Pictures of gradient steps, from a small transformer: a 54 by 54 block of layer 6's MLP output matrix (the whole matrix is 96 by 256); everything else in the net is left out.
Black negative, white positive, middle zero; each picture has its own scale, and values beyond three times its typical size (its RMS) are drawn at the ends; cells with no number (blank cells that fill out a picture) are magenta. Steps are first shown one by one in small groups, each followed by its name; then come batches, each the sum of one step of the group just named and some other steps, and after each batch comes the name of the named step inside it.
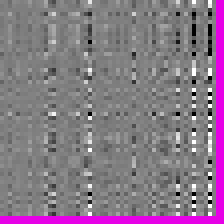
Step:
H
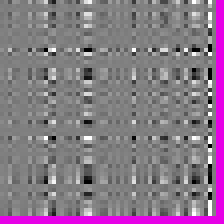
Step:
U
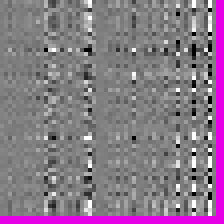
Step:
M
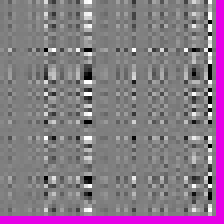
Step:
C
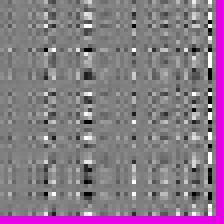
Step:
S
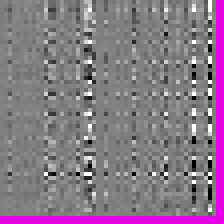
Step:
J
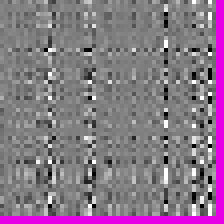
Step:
U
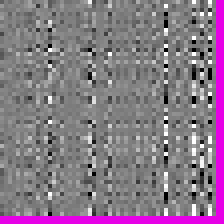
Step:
U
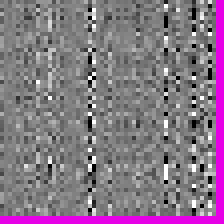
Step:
U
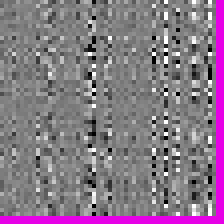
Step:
U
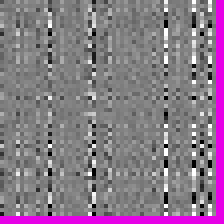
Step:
J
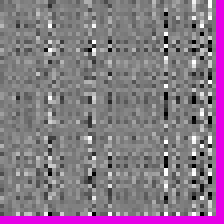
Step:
U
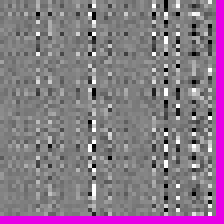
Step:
H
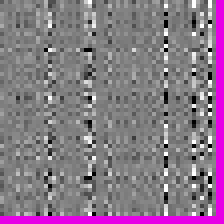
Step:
C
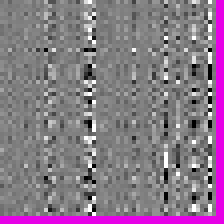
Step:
C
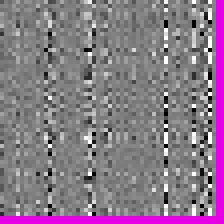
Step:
C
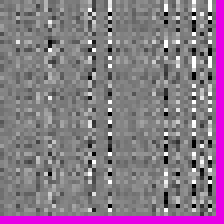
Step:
J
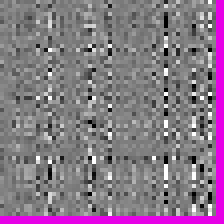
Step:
S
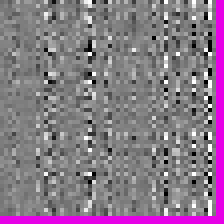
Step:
M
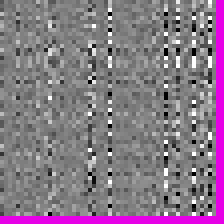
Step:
S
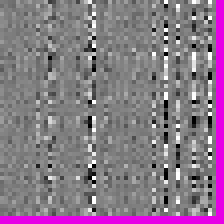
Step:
U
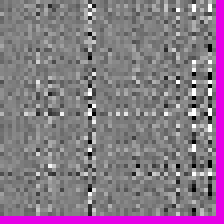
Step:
J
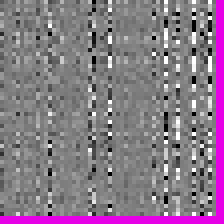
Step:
H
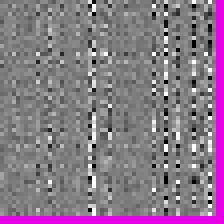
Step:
H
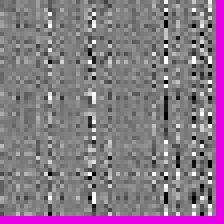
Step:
J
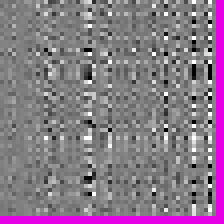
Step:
C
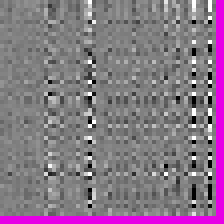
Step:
J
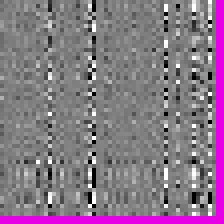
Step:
S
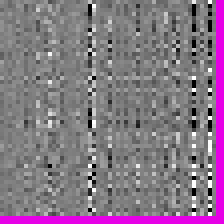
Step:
H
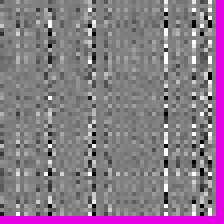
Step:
J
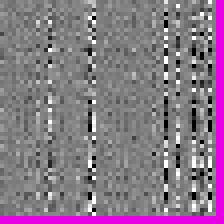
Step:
M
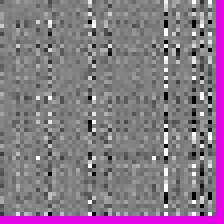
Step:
S
